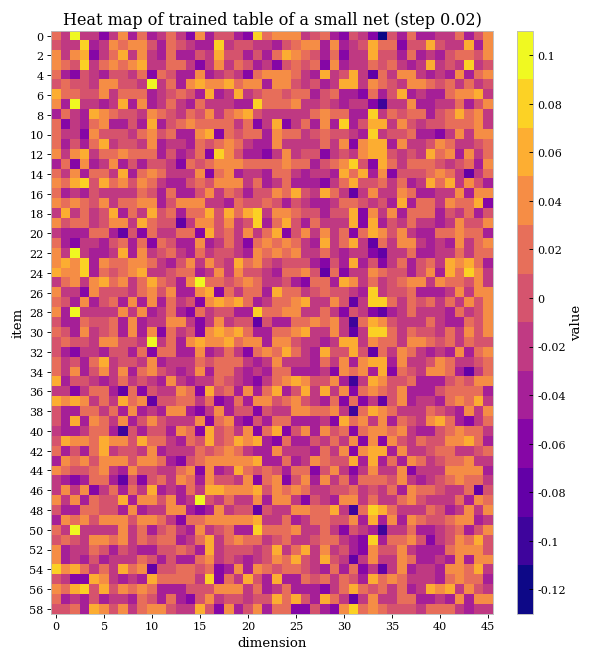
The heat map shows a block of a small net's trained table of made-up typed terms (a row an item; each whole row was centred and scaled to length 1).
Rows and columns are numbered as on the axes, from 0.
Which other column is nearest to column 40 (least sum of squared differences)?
32
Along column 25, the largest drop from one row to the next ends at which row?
58
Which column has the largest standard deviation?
31
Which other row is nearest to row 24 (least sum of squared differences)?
3
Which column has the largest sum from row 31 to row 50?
33
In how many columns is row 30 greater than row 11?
21
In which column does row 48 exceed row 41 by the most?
34
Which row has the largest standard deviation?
0
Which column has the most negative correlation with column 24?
13
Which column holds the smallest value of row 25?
26
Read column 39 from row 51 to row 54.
-0.06 -0.04 -0.04 -0.02
